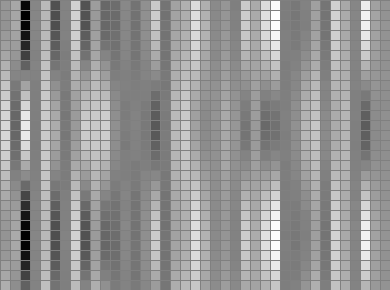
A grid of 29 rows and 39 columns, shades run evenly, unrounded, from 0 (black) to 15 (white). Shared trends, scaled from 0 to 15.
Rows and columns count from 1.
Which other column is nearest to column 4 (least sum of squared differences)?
36
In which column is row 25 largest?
28
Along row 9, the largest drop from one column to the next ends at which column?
2
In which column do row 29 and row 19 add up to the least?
3
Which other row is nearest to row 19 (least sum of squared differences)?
7
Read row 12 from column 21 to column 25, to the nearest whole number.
8 9 10 9 7
